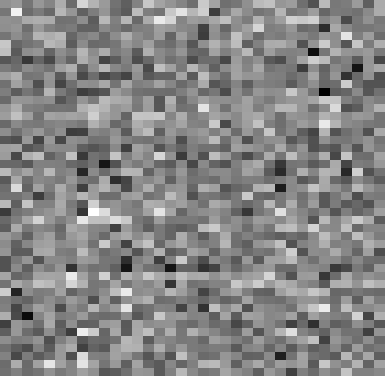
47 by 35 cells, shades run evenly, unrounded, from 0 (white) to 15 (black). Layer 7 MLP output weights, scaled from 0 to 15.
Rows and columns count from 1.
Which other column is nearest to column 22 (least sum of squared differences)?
34
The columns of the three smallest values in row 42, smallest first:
8, 27, 9
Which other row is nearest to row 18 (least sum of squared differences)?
41
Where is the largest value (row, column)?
12, 30
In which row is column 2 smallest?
2
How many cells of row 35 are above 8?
6
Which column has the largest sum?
3
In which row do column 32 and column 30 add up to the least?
39
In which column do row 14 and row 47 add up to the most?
15
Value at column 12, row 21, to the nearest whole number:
7
